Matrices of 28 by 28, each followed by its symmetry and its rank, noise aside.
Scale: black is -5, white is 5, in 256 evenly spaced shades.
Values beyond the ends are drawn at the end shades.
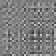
symmetric, rank two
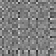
symmetric, rank two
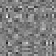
no symmetry, rank three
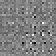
antisymmetric, rank four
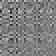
no symmetry, rank two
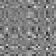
antisymmetric, rank two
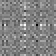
no symmetry, rank two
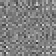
no symmetry, rank three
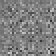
symmetric, rank three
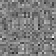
no symmetry, rank four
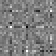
no symmetry, rank two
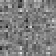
no symmetry, rank four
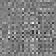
no symmetry, rank two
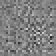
no symmetry, rank four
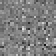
no symmetry, rank four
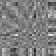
antisymmetric, rank two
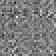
symmetric, rank four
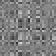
no symmetry, rank two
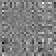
antisymmetric, rank two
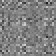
no symmetry, rank three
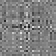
antisymmetric, rank two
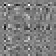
no symmetry, rank two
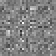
symmetric, rank three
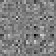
symmetric, rank two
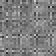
symmetric, rank two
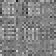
no symmetry, rank three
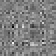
no symmetry, rank three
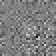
symmetric, rank four
